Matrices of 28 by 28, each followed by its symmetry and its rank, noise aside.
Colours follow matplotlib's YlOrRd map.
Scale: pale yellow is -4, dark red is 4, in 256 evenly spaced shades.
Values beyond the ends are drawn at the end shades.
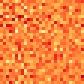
no symmetry, rank five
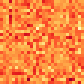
no symmetry, rank seven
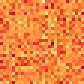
no symmetry, rank seven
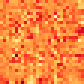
antisymmetric, rank six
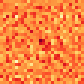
symmetric, rank seven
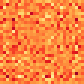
antisymmetric, rank six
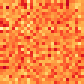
symmetric, rank seven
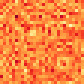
symmetric, rank six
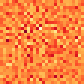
no symmetry, rank five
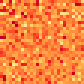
symmetric, rank seven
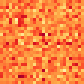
no symmetry, rank five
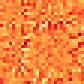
antisymmetric, rank six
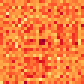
symmetric, rank five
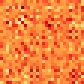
symmetric, rank six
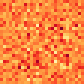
no symmetry, rank five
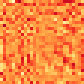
no symmetry, rank six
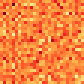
symmetric, rank five
